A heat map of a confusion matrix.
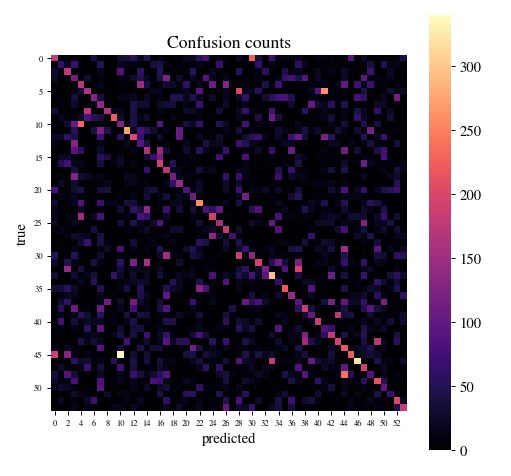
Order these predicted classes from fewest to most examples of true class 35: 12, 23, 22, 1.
12, 1, 23, 22
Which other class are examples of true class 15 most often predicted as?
16
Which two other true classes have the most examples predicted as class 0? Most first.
45, 20
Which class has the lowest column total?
27
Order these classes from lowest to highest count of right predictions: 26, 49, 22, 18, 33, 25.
18, 25, 26, 49, 22, 33
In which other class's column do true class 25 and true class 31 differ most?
14
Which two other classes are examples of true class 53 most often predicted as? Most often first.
26, 30
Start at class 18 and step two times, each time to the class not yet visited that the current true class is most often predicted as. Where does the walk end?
17
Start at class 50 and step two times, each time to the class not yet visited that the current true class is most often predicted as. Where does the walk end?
39
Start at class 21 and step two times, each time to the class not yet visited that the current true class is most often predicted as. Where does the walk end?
44
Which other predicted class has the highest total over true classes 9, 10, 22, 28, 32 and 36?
4
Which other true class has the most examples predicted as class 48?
11
